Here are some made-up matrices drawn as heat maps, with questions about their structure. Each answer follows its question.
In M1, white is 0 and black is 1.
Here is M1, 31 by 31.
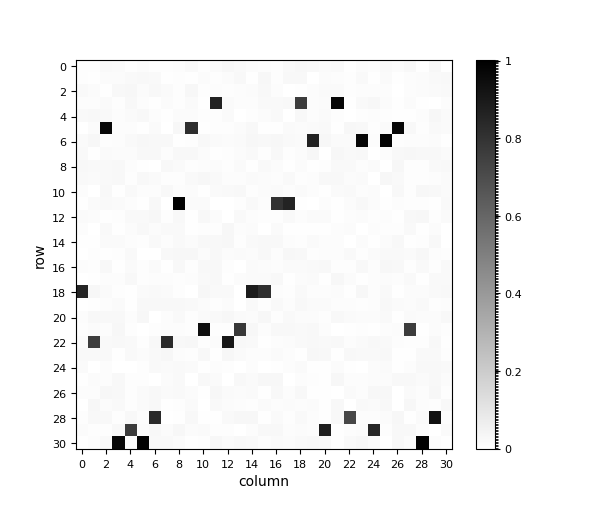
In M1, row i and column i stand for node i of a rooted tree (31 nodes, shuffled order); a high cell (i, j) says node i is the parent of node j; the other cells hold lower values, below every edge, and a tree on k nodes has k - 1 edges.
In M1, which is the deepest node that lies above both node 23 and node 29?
28
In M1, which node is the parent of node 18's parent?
30
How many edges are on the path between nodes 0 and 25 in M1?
6
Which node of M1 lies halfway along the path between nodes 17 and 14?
3
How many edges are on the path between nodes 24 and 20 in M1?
2
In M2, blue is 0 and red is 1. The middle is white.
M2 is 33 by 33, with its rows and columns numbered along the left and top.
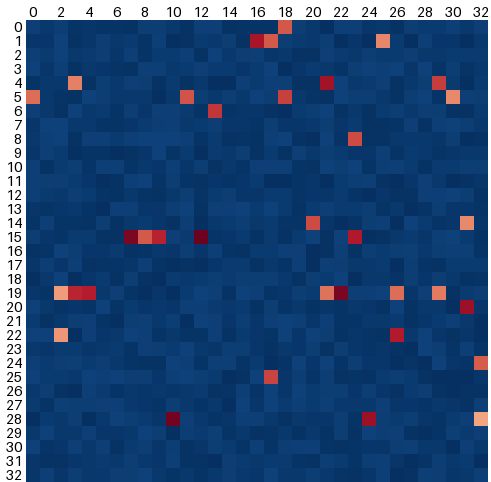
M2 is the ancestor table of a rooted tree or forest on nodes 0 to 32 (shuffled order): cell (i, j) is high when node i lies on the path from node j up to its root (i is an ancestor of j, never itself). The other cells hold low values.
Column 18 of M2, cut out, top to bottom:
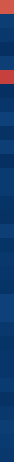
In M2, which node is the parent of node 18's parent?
5
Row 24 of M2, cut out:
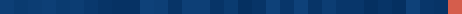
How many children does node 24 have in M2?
1
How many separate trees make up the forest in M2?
8
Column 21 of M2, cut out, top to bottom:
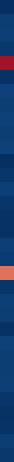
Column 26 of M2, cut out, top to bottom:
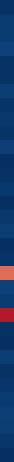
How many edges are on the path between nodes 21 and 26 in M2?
4
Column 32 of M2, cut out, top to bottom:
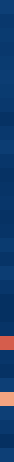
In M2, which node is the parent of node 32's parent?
28
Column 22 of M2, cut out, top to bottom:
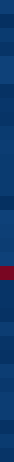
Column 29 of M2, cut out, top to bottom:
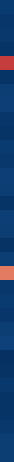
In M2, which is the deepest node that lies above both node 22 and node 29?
19
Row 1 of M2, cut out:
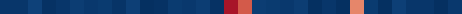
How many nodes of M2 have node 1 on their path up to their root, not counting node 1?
3
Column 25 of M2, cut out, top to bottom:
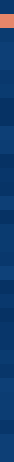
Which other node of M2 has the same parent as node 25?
16
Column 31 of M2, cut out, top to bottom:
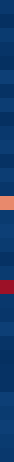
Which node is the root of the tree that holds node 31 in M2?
14
